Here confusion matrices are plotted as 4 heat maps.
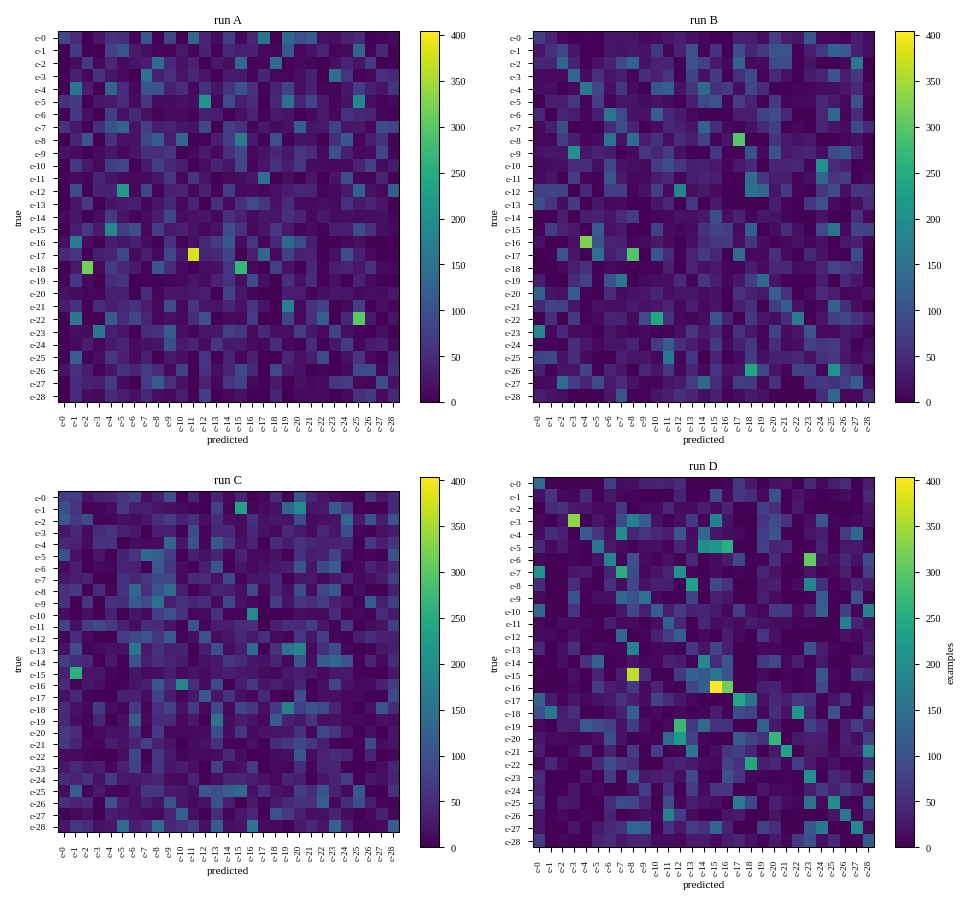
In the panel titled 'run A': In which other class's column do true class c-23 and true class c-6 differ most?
c-3
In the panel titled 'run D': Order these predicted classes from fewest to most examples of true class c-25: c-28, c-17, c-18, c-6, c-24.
c-24, c-6, c-18, c-28, c-17
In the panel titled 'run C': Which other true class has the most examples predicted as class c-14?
c-25
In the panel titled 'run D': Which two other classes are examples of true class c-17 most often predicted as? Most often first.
c-18, c-0
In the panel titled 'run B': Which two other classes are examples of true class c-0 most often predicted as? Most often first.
c-23, c-20
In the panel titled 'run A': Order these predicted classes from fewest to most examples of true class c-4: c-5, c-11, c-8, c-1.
c-11, c-5, c-8, c-1
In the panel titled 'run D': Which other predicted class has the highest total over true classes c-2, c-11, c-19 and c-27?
c-12
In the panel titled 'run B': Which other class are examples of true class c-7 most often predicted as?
c-14
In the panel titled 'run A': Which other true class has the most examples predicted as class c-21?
c-0
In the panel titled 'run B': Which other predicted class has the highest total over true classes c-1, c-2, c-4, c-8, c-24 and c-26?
c-17
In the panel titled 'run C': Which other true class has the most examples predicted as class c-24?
c-2
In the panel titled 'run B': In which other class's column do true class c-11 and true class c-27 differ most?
c-2
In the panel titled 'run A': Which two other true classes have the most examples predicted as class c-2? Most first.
c-18, c-8
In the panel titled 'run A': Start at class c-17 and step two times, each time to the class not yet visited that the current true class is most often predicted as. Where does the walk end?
c-24
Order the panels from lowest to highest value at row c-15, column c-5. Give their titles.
run C, run D, run A, run B
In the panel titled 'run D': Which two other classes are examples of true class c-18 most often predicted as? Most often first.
c-22, c-1
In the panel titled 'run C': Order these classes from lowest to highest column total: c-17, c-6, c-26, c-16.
c-17, c-26, c-16, c-6
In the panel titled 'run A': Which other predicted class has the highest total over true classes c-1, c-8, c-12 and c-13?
c-5
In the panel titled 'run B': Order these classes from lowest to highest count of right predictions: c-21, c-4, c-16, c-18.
c-18, c-16, c-21, c-4
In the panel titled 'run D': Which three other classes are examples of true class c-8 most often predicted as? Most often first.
c-13, c-23, c-15
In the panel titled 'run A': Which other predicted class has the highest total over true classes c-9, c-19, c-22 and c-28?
c-25
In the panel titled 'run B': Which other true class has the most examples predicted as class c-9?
c-22
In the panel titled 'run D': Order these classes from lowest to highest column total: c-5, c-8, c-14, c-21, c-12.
c-21, c-5, c-14, c-12, c-8
